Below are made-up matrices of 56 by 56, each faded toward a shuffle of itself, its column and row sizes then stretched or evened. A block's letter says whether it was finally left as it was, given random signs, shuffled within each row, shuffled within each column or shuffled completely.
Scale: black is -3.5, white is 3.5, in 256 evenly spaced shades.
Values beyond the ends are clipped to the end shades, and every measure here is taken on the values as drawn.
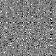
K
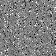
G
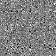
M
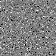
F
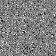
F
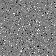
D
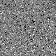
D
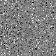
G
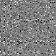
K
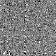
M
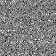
F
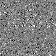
F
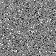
D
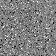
D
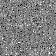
D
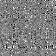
K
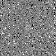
M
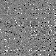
K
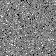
D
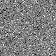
D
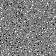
D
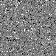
D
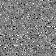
F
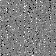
G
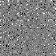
K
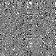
K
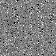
G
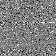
F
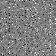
G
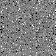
G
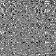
K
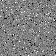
D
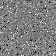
D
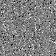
G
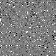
K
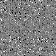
M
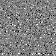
F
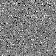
F
